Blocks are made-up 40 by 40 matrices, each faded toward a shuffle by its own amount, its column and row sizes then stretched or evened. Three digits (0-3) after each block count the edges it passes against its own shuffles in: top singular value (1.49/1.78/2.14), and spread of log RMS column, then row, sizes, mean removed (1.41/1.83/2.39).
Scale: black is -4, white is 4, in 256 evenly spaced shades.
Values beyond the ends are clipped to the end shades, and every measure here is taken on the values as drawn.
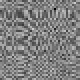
3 1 1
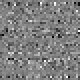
1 0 3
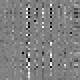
3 3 1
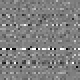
3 0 3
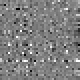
2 1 2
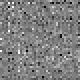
1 1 1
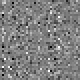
0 2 0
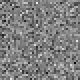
1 0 0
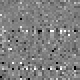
2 1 2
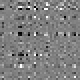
3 2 3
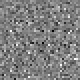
0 0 2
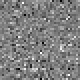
1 1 1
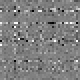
2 1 3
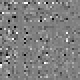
0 2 2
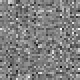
2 2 0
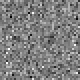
1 1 0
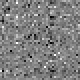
1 1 0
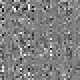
0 3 2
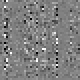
0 3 1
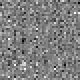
1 2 0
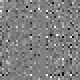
2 3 1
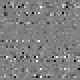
0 0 3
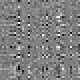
3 3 2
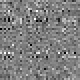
2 2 2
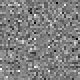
1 1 0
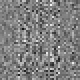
2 3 0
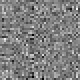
2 2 1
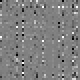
0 3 1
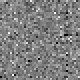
0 0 0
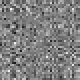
3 1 1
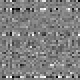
3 1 3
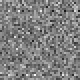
0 0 1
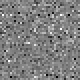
0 0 1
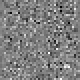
0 2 0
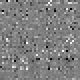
0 1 2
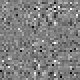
2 1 1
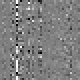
2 3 0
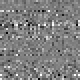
1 0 3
